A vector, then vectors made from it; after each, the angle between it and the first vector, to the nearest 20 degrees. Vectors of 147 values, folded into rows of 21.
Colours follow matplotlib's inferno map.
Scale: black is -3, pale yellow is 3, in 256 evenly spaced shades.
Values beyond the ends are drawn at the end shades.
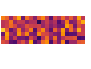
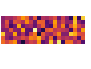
120 degrees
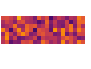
40 degrees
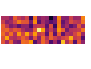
80 degrees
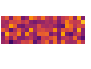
40 degrees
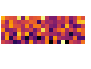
40 degrees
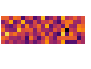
60 degrees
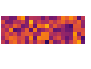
100 degrees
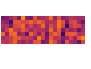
140 degrees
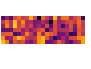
80 degrees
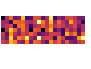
140 degrees
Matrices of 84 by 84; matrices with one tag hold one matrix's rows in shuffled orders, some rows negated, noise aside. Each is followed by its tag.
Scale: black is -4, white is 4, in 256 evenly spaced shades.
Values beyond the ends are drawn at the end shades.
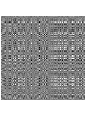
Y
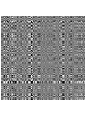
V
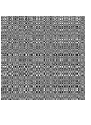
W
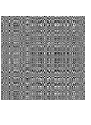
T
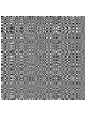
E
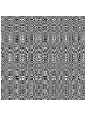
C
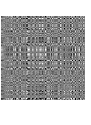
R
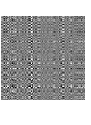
V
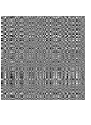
E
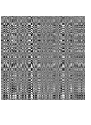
V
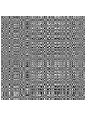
T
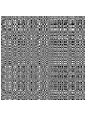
Y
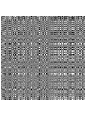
Y
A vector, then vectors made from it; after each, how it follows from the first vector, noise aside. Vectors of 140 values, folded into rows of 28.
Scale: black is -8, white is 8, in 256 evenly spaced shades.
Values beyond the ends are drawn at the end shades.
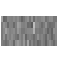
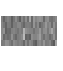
reversed.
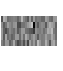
negated, scaled up.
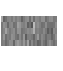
copied.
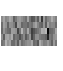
wrapped around, negated, scaled up.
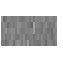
shrunk.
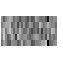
wrapped around, negated, scaled up.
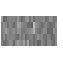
copied.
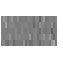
reversed, negated, partly zeroed.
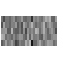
wrapped around, negated, scaled up.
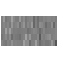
reversed, negated, partly zeroed.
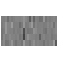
reversed, negated, partly zeroed.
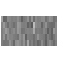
copied.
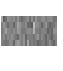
copied.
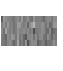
sign-scrambled.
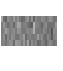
copied.
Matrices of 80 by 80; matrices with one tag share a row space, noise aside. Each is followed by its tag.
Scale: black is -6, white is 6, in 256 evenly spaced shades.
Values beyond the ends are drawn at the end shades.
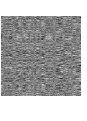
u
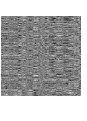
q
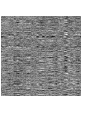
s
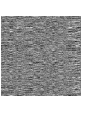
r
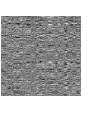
s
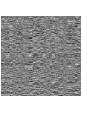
r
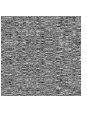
u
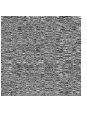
u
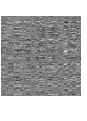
s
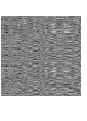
q
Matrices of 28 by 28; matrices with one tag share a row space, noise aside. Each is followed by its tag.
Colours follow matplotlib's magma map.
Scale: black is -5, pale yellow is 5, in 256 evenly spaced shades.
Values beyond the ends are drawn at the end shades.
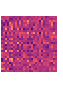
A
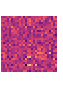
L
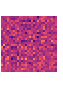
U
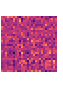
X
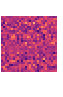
U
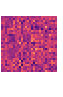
X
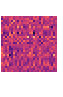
A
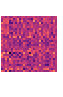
A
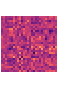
X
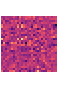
U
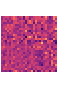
L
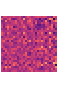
L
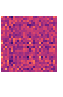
A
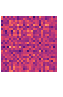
A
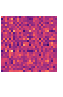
A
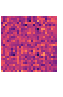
U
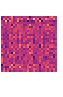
A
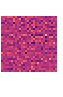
X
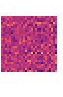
L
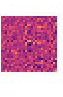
L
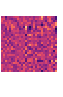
L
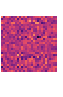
U
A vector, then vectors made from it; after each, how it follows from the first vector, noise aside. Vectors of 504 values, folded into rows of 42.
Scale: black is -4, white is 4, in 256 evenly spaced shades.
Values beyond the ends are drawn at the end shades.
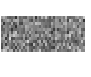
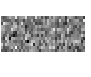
negated.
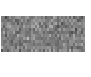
reversed, negated, shrunk.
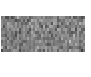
reversed, negated, shrunk.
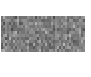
shrunk.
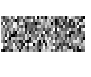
negated, scaled up.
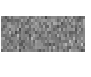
reversed, negated, shrunk.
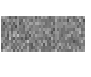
shrunk.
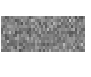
reversed, negated, shrunk.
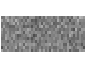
reversed, shrunk.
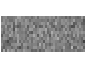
wrapped around, negated, shrunk.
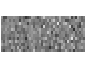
wrapped around, partly zeroed.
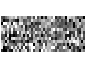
negated, scaled up.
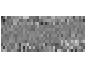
wrapped around, partly zeroed.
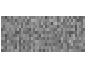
reversed, negated, shrunk.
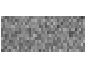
reversed, negated, shrunk.
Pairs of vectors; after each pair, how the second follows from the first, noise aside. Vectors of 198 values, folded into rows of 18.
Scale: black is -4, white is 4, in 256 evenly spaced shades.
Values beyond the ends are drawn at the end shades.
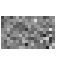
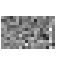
sign-scrambled.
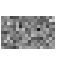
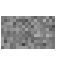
wrapped around, shrunk.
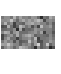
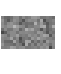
wrapped around, shrunk.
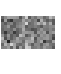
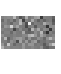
wrapped around, negated, partly zeroed.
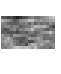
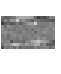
wrapped around, partly zeroed.
